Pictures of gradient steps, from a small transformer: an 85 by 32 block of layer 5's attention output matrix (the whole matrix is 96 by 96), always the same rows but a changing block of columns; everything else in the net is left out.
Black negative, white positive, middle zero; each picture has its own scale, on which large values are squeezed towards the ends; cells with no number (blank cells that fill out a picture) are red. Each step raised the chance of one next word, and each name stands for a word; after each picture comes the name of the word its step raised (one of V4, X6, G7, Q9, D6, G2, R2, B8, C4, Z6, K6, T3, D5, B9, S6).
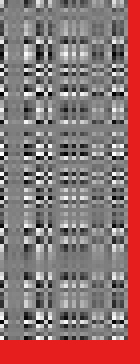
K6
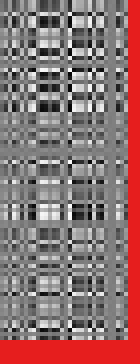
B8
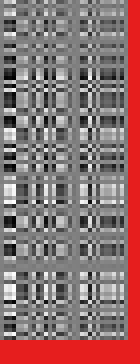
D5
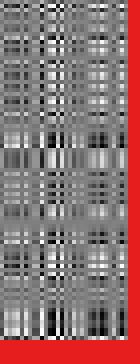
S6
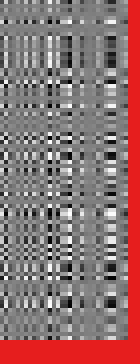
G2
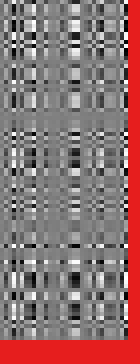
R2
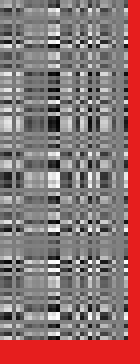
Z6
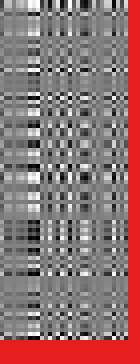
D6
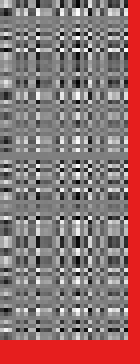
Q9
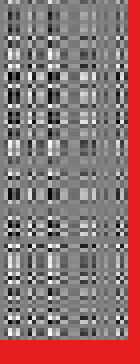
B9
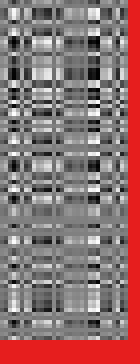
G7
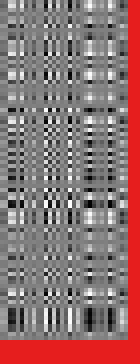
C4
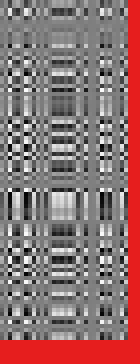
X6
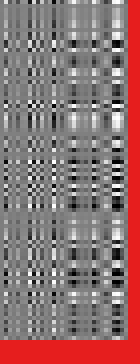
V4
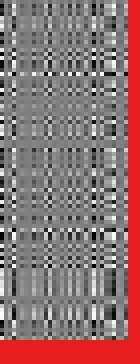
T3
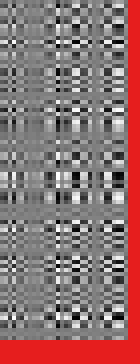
Z6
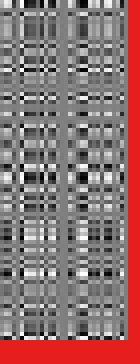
D6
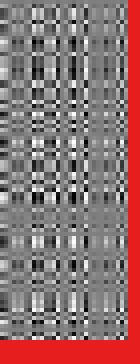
G7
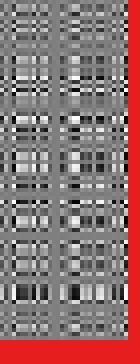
D5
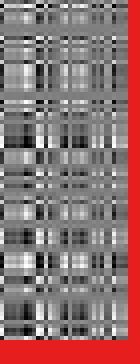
S6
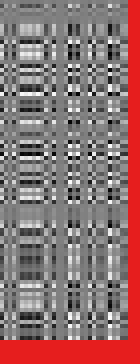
K6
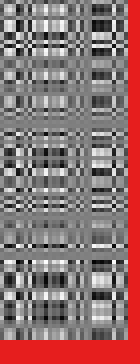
R2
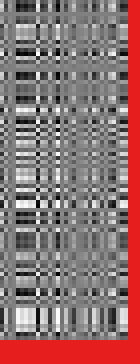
C4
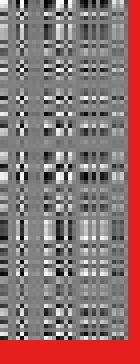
D6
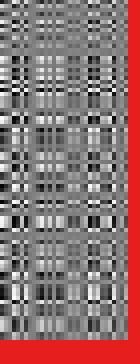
D5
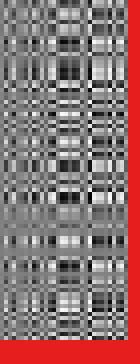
G7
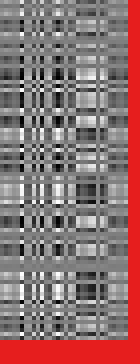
D5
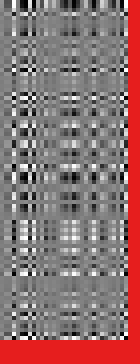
D6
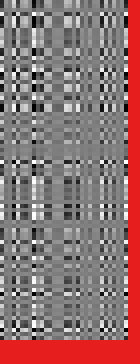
B8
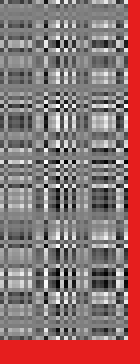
V4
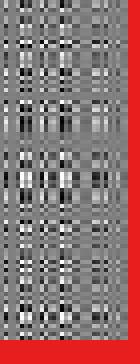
Z6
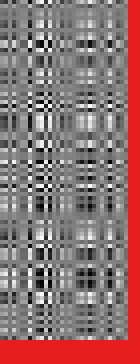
V4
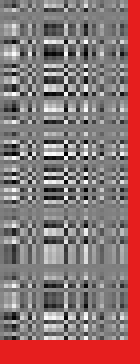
K6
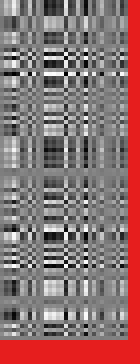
T3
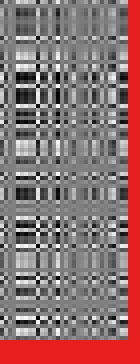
B9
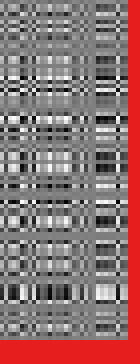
D5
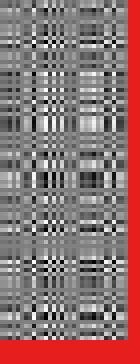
Z6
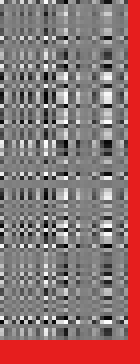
B9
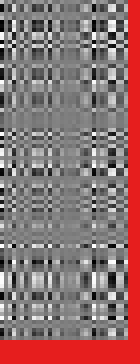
R2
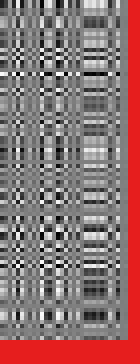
T3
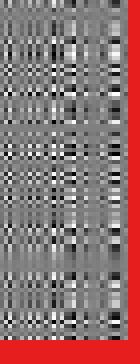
K6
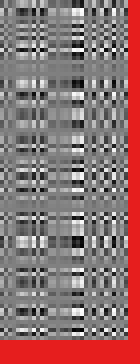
Q9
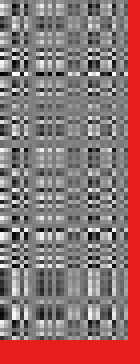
T3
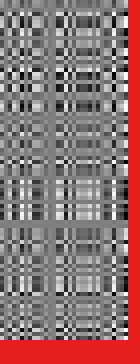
B8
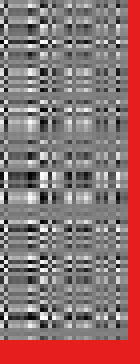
Z6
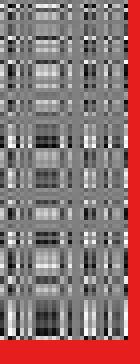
S6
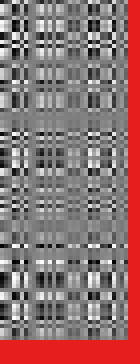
R2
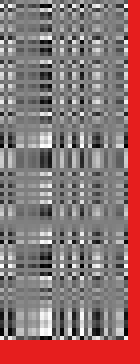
S6
